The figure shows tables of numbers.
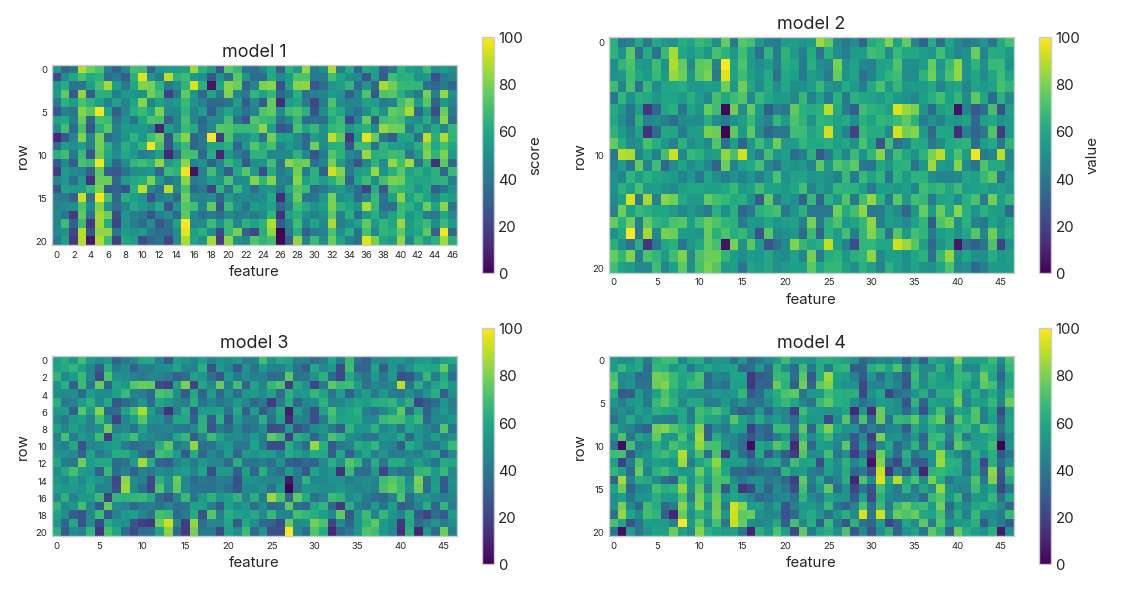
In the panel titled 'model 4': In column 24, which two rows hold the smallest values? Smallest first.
12, 19
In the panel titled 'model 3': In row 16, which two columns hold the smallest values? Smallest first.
6, 13
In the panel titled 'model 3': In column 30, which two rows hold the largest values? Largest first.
10, 19
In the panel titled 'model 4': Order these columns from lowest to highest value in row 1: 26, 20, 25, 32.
25, 20, 32, 26
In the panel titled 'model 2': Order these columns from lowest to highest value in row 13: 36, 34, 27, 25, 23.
23, 25, 34, 27, 36
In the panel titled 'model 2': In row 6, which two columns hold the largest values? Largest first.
33, 25
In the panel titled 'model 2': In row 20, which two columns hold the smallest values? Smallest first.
42, 15
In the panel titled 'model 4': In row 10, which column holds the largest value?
10
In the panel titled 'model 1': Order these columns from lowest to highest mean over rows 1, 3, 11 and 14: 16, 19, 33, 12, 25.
16, 19, 33, 12, 25
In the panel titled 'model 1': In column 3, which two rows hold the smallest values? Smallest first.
2, 12
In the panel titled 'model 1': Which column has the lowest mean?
26
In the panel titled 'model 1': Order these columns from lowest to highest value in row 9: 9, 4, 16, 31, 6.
16, 4, 31, 9, 6
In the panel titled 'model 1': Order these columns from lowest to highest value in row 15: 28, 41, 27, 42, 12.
12, 27, 41, 42, 28
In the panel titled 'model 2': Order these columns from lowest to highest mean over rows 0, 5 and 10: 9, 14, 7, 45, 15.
14, 9, 7, 45, 15
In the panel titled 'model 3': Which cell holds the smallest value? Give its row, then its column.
15, 27
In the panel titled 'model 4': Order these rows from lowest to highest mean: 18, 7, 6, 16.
6, 16, 7, 18
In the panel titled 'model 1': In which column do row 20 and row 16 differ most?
4
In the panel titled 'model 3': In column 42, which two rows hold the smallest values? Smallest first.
20, 5
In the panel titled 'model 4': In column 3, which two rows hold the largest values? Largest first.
13, 12
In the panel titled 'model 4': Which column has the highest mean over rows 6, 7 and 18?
31
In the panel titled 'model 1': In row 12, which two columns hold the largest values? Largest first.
15, 32
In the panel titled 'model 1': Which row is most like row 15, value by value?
17
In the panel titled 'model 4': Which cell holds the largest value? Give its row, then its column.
19, 8
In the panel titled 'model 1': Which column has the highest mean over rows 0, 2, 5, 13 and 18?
5
